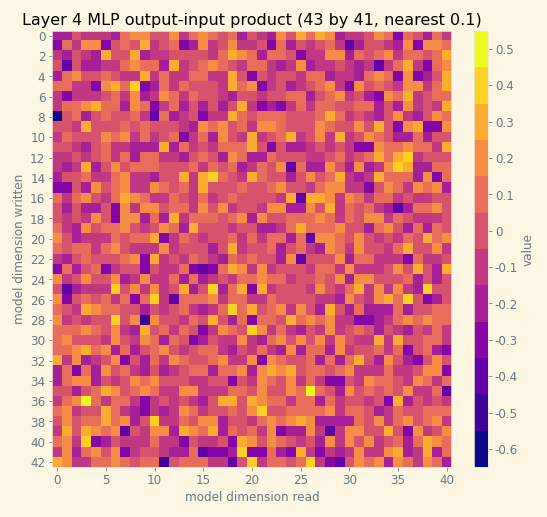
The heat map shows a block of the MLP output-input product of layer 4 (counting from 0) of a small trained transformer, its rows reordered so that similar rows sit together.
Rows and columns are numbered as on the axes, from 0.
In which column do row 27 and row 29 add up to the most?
20
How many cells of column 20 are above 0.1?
11
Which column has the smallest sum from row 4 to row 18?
0
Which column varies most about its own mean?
36
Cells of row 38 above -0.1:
30
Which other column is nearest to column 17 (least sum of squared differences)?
23
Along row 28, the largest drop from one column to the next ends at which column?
9
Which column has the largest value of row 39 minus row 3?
1
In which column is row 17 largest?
28
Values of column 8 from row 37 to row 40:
-0.2 -0.2 0 -0.1
